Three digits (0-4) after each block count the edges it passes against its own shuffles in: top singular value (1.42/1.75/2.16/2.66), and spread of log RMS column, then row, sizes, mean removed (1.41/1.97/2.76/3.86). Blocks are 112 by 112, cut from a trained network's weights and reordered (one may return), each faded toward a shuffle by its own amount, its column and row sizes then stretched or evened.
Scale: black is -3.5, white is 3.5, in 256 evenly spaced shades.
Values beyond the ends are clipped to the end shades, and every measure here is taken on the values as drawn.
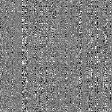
1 4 2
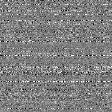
2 0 4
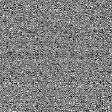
1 3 2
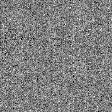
0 2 0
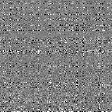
1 3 4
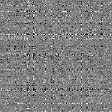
3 3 3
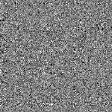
0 2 2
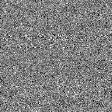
0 1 2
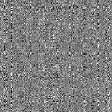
3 3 2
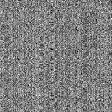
3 1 0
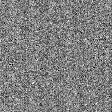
1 0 1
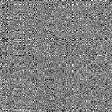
4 3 3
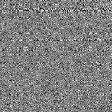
3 1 3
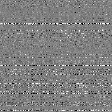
2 1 4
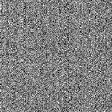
2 2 0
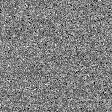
0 0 0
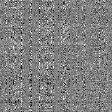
2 4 0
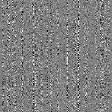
3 4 0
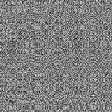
4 0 2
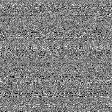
1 0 3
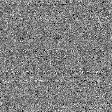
0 1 2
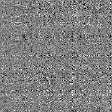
2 3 3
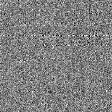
1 1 2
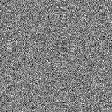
3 0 0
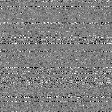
2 0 4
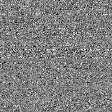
0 0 3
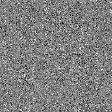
0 2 1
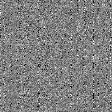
0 3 0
